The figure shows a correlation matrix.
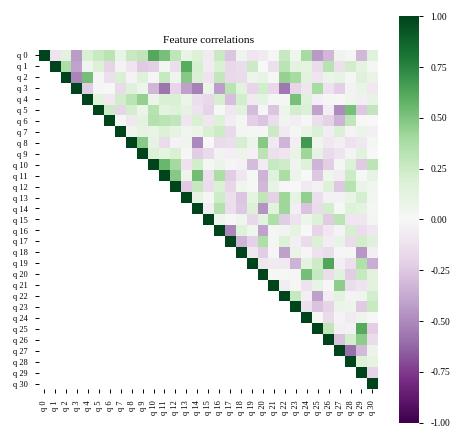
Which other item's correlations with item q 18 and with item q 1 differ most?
q 13
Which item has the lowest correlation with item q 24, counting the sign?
q 14
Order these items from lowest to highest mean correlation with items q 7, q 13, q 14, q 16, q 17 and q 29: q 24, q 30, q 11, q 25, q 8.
q 8, q 30, q 24, q 25, q 11
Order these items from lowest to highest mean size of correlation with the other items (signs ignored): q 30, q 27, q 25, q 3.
q 30, q 27, q 25, q 3
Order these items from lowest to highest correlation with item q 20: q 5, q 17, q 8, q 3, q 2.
q 5, q 2, q 3, q 17, q 8
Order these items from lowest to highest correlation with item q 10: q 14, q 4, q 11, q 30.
q 4, q 14, q 30, q 11
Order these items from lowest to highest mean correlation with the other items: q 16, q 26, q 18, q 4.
q 18, q 26, q 16, q 4
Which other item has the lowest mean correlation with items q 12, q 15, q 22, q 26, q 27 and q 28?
q 3
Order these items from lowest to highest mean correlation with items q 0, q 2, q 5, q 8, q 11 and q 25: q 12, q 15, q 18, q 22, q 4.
q 15, q 18, q 22, q 12, q 4
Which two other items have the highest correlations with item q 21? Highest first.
q 27, q 15
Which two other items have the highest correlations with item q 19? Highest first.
q 26, q 29
